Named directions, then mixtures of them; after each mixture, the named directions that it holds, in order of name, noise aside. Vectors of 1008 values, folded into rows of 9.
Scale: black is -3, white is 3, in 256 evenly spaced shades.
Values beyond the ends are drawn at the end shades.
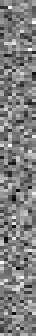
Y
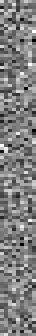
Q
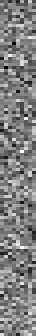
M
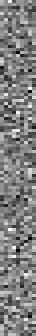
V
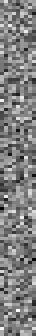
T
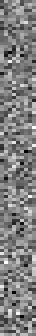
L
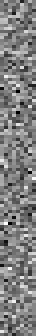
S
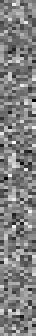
L, Y.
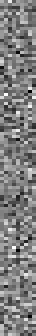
V.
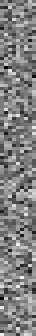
L, M, Y.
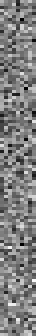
M, Q, T.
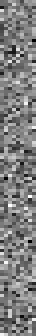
L, Q.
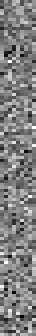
L.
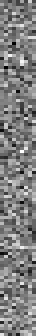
M.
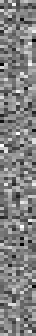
Q.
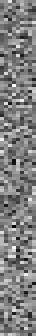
V, Y.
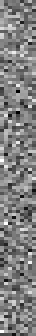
L, S, Y.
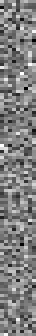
Q.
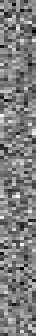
Q.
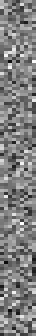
L.
